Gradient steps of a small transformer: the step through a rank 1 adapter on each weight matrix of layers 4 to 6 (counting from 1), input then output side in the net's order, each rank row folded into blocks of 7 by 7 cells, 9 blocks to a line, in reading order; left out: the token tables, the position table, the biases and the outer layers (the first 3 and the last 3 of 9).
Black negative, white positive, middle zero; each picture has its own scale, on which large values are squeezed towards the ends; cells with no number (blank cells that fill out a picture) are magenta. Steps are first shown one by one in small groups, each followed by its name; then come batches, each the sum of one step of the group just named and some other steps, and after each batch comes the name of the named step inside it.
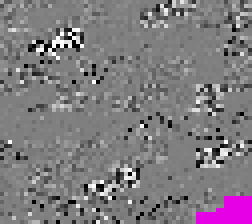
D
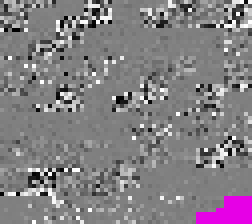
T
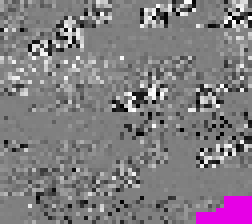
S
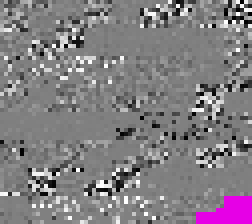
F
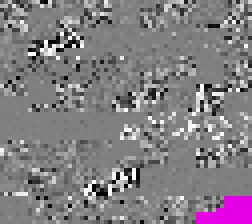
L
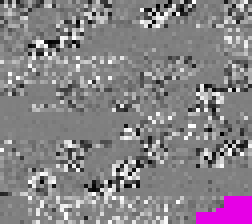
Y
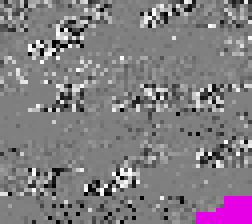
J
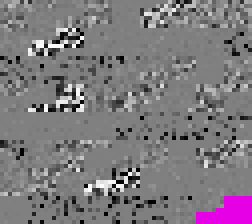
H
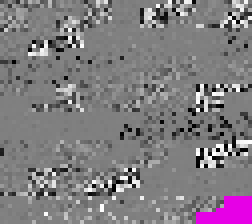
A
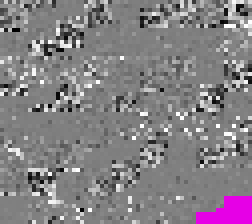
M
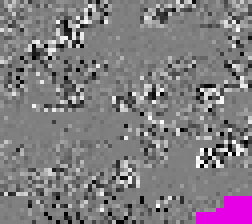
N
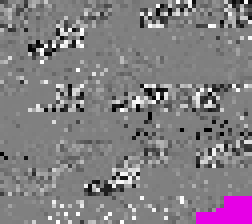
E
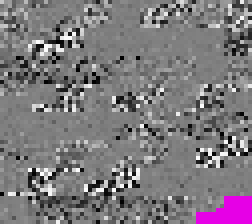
N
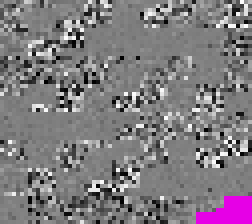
F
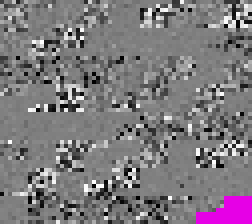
H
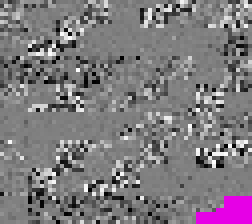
A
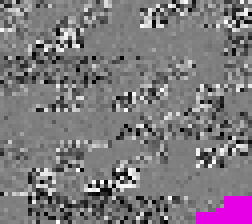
N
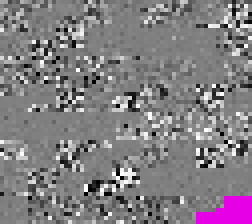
E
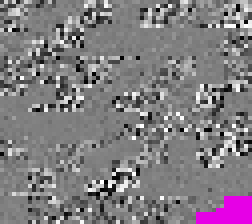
M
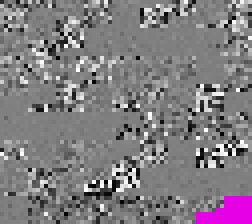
A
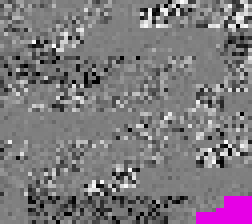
D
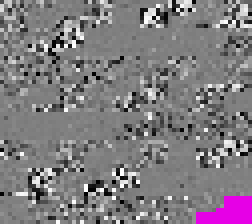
S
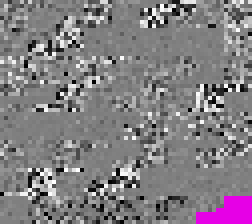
Y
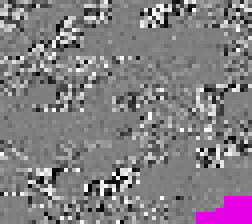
F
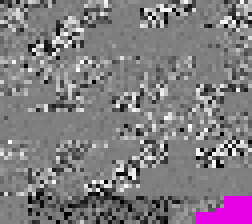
S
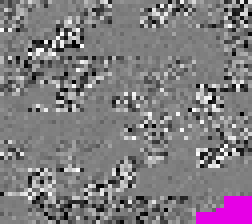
D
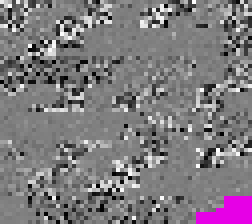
N
